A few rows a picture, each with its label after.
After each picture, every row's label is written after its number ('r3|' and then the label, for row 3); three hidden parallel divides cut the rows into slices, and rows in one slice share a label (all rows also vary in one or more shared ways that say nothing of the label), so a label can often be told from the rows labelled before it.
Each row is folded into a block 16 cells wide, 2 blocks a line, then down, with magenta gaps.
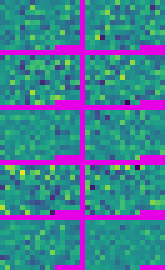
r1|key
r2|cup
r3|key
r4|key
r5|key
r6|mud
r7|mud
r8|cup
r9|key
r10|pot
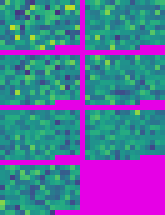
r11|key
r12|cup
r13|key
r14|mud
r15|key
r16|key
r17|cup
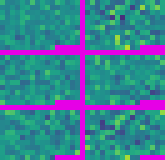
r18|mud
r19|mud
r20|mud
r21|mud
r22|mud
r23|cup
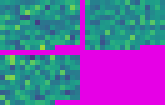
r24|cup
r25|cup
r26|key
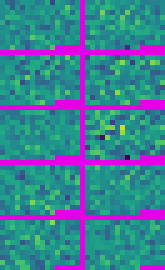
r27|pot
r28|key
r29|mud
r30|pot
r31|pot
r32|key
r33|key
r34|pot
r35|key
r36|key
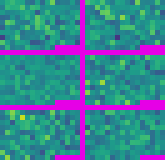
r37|key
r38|mud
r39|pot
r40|cup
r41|pot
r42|key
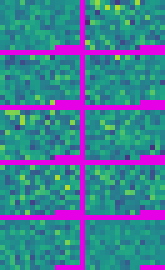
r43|pot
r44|key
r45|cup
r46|cup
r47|cup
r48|key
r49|cup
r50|mud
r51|cup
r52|pot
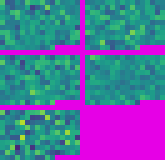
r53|mud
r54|key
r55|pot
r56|mud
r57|cup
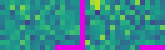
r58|pot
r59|key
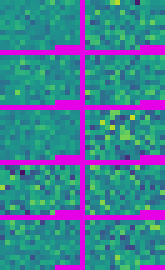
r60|mud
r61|cup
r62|key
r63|cup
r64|pot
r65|pot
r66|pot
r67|key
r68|pot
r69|pot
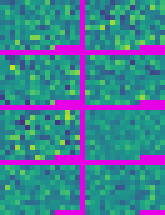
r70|key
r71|mud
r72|pot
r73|mud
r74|key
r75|pot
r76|mud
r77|cup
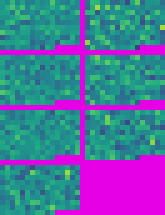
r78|key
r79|key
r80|cup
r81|key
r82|mud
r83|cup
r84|key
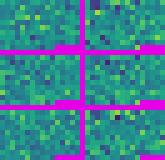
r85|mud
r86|cup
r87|cup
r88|mud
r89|mud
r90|cup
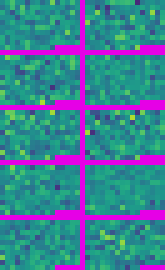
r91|mud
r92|pot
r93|cup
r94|key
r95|key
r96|mud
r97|key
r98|pot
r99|cup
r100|key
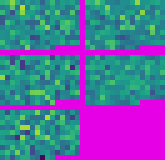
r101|mud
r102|mud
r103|key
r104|key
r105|key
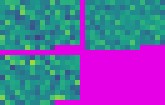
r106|cup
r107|pot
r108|pot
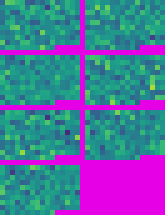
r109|pot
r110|pot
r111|mud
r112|cup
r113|key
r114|cup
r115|cup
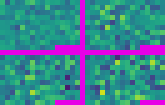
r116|mud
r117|pot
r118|key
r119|key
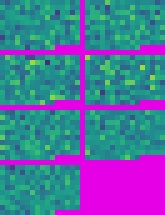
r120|key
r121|key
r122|pot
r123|cup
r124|cup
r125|mud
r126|mud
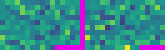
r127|cup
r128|cup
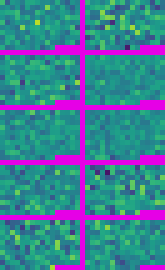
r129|pot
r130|key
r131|key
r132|mud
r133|mud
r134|pot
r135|cup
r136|pot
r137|pot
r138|pot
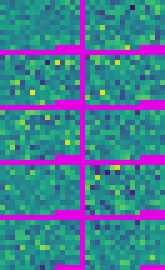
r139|mud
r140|cup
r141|pot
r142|key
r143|cup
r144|cup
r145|pot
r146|cup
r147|pot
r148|cup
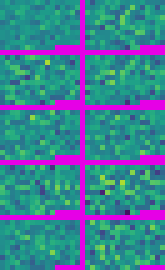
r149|mud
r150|key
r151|pot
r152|key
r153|key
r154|pot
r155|cup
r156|key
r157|pot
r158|pot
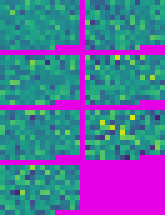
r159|pot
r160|mud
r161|mud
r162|cup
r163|cup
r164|key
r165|mud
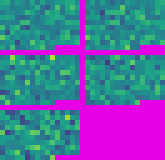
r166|cup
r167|cup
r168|key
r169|pot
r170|key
